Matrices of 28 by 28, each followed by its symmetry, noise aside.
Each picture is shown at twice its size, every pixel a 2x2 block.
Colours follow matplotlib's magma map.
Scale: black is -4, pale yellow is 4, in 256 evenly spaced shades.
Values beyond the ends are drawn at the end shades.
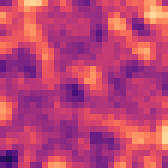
symmetric across the other diagonal.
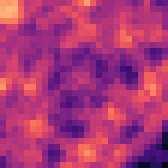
symmetric.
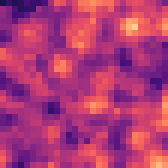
no symmetry.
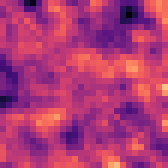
no symmetry.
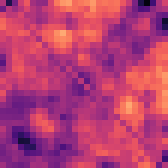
symmetric across the other diagonal.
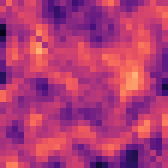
no symmetry.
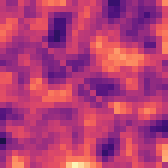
no symmetry.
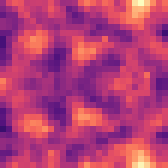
mirrored top to bottom.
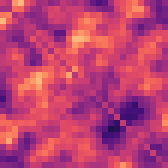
symmetric.
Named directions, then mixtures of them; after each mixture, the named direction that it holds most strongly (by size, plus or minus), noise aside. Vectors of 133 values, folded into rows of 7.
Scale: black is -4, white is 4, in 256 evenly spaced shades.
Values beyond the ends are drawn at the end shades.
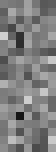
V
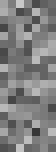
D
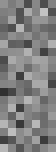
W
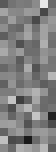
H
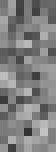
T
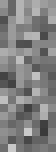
T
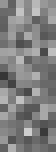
T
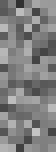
D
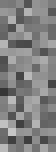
W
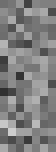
W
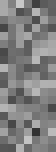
D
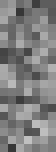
T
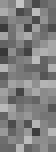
D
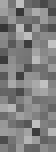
D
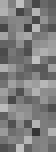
D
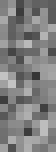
T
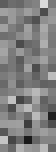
H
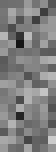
V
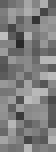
V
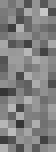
W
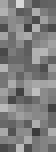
D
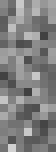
T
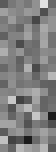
H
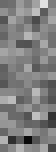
H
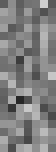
H
